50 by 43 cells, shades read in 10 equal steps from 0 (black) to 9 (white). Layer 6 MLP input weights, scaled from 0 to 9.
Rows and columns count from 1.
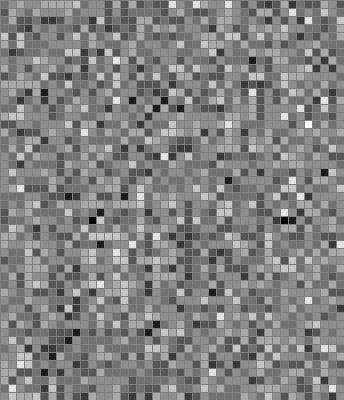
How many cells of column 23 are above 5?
12
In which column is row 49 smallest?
6
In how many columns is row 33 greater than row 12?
20
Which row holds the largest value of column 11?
17
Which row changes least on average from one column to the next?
21
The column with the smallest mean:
8
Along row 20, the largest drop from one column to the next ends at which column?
22
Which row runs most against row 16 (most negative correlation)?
23
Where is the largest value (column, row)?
39, 16
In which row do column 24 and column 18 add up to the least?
19
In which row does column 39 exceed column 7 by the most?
3
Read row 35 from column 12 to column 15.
6 3 5 7
